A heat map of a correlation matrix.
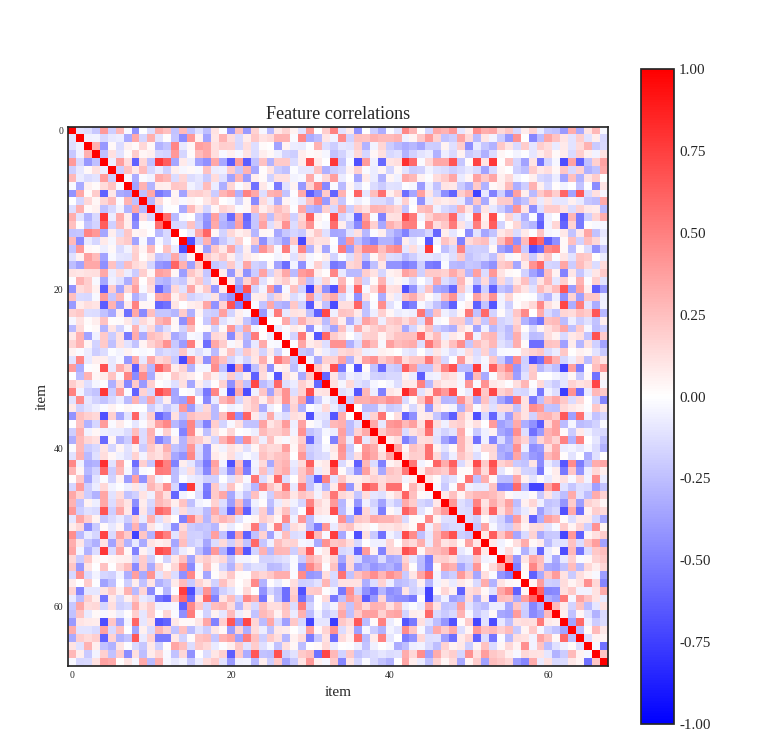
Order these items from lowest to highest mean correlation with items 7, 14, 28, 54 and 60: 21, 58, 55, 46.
21, 46, 55, 58
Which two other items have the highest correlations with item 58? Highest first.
14, 59
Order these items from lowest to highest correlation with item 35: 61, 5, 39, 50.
61, 39, 5, 50
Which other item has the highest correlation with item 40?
45
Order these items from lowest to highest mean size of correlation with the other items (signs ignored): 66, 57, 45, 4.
57, 66, 45, 4
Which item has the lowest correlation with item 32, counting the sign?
31
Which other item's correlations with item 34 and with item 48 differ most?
30
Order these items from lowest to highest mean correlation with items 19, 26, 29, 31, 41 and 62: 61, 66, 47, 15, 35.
47, 35, 66, 61, 15
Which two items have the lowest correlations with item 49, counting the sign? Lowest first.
58, 14
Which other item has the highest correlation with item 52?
23
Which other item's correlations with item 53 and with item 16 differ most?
4
